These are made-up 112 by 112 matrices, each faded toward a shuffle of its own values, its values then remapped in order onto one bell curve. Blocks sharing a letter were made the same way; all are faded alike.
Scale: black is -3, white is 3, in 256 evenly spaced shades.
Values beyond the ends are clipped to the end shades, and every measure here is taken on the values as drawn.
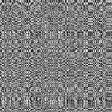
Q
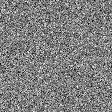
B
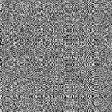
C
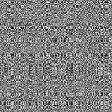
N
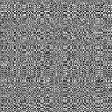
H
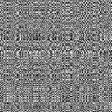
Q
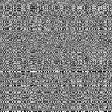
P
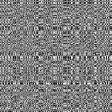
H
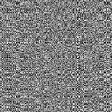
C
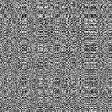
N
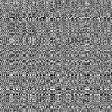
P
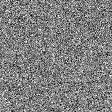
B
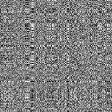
C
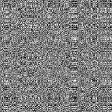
C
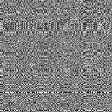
P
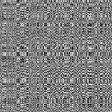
Q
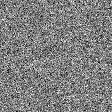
B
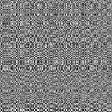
Q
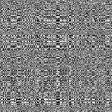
P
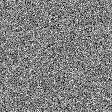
B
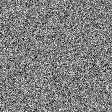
B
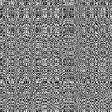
Q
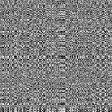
N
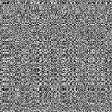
N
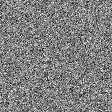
B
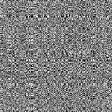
C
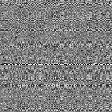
P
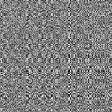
N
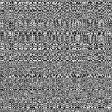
P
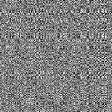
C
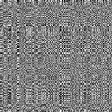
Q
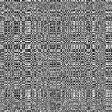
H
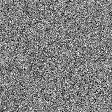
B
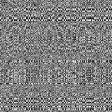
P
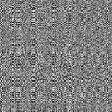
N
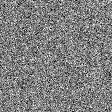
B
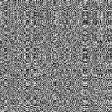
C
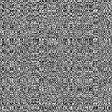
N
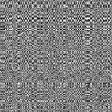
H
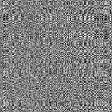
N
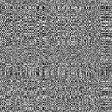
N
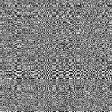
P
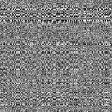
P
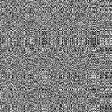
C
